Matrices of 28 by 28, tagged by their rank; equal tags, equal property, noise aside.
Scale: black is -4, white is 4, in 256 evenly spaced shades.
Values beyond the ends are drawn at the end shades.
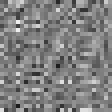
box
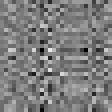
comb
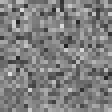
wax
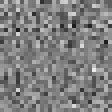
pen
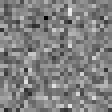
wax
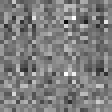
box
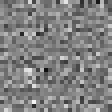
pen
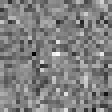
wax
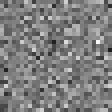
wax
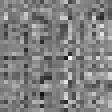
comb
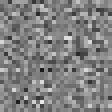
wax
